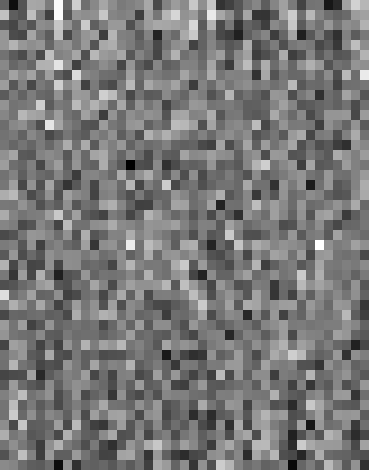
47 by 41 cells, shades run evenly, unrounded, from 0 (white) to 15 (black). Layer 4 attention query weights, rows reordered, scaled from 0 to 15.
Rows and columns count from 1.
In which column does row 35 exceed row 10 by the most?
40
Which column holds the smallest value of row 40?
3
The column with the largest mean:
5
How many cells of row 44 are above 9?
18
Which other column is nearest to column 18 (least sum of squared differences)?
37
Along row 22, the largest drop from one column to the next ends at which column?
28
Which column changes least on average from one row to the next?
27
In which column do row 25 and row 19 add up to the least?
15
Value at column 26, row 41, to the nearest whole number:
6
